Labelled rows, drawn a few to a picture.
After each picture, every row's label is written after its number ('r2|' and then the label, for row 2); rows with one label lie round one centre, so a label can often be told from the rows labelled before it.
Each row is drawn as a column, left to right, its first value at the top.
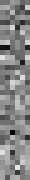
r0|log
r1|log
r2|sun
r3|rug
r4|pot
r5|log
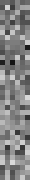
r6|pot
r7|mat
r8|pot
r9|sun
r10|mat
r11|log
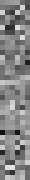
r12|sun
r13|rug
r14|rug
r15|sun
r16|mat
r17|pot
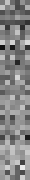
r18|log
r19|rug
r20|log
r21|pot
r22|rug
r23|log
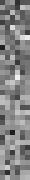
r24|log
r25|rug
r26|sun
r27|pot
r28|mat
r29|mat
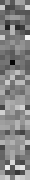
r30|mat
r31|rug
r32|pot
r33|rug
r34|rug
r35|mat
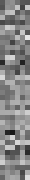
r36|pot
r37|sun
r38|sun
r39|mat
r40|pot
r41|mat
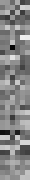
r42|sun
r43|sun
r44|log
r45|sun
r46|mat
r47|mat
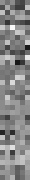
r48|sun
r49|log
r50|sun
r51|pot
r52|pot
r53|log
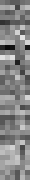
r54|log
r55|log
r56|log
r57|pot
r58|mat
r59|log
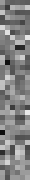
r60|sun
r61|pot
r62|mat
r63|log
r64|log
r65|mat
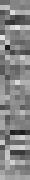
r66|mat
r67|log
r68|sun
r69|sun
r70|sun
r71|sun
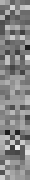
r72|rug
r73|sun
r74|mat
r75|sun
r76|mat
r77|log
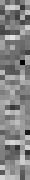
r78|rug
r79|mat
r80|mat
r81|mat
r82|pot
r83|sun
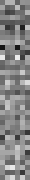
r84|log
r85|rug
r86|rug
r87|log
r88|rug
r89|sun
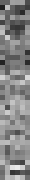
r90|pot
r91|mat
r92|rug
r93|rug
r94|rug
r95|pot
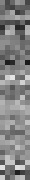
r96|rug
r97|pot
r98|pot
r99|rug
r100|rug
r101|pot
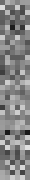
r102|mat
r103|sun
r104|rug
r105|mat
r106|rug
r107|sun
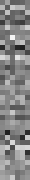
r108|log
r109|sun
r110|mat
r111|log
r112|log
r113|sun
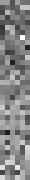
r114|rug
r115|sun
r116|pot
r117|rug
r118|mat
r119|log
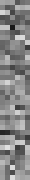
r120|sun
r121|sun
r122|rug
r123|mat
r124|mat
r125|log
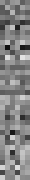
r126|rug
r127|log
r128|sun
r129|rug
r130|log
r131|log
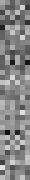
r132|rug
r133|sun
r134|pot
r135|sun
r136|mat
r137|pot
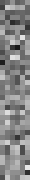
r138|pot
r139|mat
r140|log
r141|log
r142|mat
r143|rug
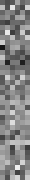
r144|log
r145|pot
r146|mat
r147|rug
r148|pot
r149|mat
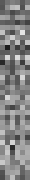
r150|pot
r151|log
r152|mat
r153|log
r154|pot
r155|log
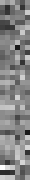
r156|rug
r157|rug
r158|rug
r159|log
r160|pot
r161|sun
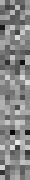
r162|rug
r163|pot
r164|sun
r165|mat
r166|pot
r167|sun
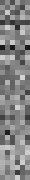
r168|log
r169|sun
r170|log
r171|rug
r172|pot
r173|log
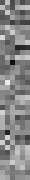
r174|mat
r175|sun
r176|pot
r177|log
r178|log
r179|log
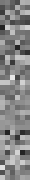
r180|rug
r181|sun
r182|pot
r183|log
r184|sun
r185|sun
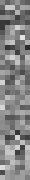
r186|rug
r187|log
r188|log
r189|sun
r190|mat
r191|log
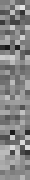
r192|log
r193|log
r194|sun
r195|log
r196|mat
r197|sun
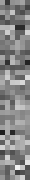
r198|sun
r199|pot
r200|sun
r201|rug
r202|rug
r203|pot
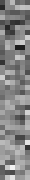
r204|pot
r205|rug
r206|rug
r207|log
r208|log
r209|mat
